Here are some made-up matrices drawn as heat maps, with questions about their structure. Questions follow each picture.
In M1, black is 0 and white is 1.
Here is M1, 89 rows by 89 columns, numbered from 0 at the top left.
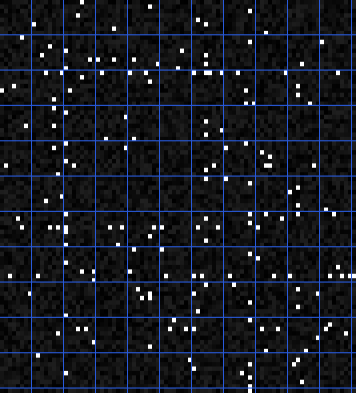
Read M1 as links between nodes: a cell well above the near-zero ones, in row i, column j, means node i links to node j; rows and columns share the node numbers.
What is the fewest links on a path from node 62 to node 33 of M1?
6
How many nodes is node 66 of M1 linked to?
4
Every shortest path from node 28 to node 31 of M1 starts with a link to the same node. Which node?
node 13
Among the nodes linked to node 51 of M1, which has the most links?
node 16
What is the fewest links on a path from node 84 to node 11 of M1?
2
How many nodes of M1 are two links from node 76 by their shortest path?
1
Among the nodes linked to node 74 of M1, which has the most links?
node 48
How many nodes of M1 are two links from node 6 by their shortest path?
1
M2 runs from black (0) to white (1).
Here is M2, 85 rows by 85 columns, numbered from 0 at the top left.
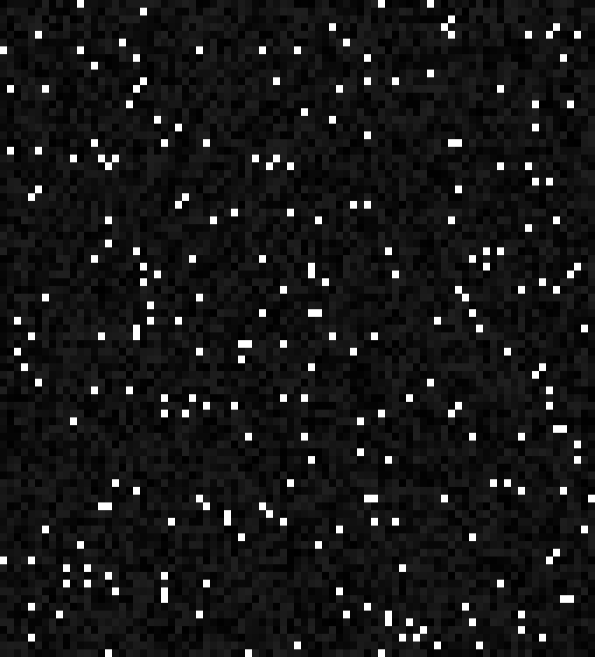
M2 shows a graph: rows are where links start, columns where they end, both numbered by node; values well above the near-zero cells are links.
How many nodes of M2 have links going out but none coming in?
3
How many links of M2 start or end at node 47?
6
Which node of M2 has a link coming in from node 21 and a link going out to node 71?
node 75
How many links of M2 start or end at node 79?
10
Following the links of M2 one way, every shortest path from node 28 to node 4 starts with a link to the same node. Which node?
node 45
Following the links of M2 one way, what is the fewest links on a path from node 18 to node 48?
3
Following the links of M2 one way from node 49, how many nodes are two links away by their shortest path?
1
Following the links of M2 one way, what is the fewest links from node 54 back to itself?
4
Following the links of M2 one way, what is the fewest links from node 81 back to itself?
5
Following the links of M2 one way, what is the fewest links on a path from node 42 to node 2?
4
